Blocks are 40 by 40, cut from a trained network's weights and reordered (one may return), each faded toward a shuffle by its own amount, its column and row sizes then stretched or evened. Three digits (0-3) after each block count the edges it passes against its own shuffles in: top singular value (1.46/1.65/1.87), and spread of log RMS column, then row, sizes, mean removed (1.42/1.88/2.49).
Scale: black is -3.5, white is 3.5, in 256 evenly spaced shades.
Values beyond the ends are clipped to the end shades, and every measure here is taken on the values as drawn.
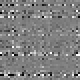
1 1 3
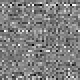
3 0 3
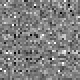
2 1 2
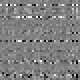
3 0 3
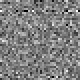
1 0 1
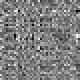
3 1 2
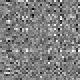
3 2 2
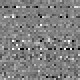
0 0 3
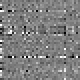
3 2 2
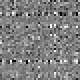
3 2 2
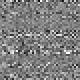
3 0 3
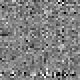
0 1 2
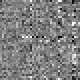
2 2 1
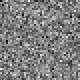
0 0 0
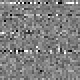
1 0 2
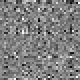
3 2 2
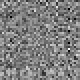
3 1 0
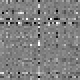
2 2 2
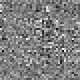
1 1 1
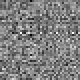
3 0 1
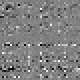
0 2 3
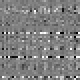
3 1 3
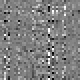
2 3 1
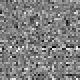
1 1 2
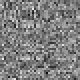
3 0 1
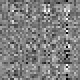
3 3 0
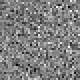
0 1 0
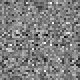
0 0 2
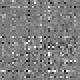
0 2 3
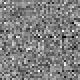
0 0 1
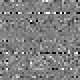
1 0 3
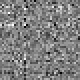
2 1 1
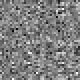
1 2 0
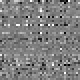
1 1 3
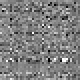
2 1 3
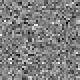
2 0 1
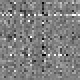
2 2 2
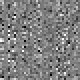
0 3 0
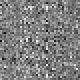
0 2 1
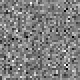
0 1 0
